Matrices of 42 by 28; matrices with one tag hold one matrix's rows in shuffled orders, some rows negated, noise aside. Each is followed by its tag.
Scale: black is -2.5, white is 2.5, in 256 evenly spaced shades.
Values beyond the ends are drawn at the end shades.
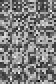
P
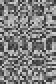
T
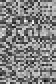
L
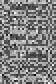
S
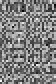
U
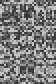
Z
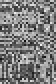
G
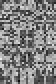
Z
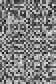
U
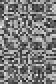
T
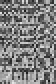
G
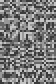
Z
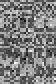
Z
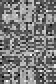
Z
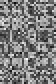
P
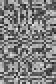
T
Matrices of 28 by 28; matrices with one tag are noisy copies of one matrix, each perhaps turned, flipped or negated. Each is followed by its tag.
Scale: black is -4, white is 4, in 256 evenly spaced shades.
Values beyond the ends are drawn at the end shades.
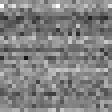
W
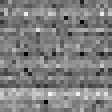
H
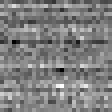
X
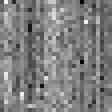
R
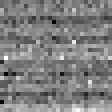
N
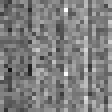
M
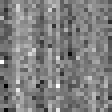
W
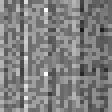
M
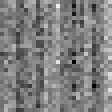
N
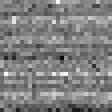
N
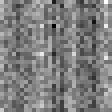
W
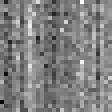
R
